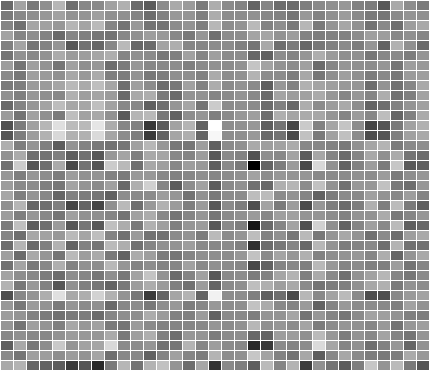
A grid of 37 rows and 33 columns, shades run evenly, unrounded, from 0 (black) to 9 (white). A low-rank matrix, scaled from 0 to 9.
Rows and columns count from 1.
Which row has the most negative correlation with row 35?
20
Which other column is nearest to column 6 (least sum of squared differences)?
24
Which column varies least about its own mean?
18
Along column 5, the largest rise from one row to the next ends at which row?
30
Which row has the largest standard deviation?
13
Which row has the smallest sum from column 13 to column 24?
17
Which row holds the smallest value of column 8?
37
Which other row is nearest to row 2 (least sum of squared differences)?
8
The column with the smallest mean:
21
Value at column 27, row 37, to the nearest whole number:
3
